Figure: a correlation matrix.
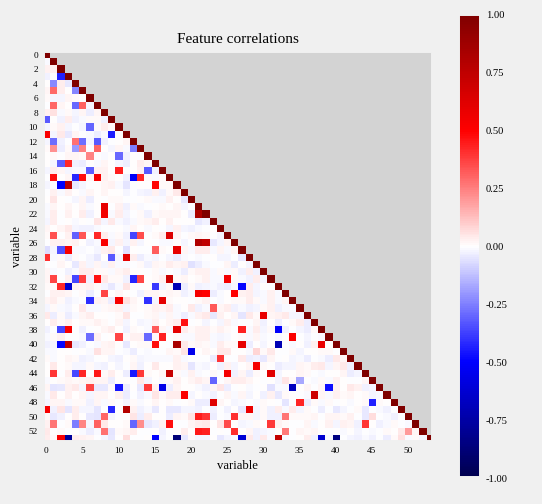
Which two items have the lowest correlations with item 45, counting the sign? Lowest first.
48, 23
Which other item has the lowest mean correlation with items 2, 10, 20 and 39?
46
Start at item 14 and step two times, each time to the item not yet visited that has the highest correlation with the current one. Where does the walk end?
6
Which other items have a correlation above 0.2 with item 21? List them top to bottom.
8, 22, 26, 33, 50, 52
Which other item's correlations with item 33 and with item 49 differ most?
11
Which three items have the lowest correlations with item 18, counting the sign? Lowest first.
53, 32, 2
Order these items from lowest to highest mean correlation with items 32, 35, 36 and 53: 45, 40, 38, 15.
40, 38, 15, 45
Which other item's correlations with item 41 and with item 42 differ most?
20
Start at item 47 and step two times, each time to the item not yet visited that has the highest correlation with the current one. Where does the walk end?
19
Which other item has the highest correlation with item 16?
34
